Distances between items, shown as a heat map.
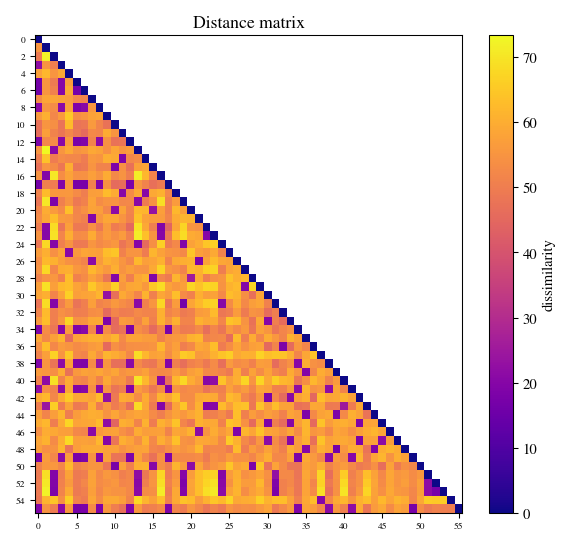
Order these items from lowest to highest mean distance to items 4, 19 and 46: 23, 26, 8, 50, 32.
26, 32, 8, 50, 23
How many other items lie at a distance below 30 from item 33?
5
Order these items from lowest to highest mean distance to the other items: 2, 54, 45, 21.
2, 45, 21, 54
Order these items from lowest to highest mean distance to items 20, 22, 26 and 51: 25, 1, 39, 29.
1, 39, 25, 29
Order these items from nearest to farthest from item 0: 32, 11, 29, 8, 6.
6, 8, 11, 32, 29
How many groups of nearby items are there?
12
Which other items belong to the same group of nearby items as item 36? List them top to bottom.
32
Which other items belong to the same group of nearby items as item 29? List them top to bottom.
27
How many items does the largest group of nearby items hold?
12
